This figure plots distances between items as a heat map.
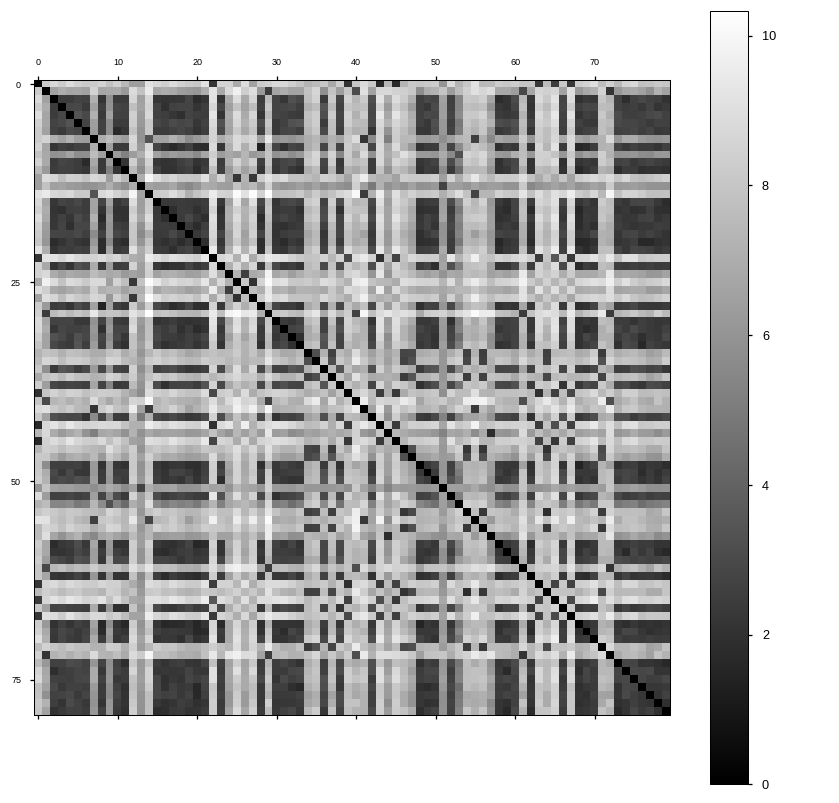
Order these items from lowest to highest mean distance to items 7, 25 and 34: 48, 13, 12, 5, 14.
12, 13, 14, 48, 5
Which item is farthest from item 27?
14
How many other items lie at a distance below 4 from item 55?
3
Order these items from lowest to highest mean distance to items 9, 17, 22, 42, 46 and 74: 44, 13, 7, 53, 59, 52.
59, 52, 53, 13, 44, 7
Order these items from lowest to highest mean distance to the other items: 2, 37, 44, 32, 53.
32, 2, 53, 44, 37
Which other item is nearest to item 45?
0
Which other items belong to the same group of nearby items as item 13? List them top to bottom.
51
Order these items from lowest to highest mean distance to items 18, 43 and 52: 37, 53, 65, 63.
53, 63, 65, 37
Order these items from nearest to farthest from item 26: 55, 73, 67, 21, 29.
73, 21, 55, 67, 29
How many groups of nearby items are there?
10
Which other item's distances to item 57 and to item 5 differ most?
44
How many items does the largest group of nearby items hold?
43
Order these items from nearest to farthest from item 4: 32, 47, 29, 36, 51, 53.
32, 36, 53, 51, 47, 29
